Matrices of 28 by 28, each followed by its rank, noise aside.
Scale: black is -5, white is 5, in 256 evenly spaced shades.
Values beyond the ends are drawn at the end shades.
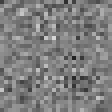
six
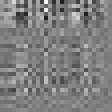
two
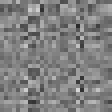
three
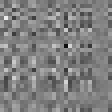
two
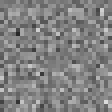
six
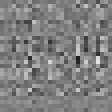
three
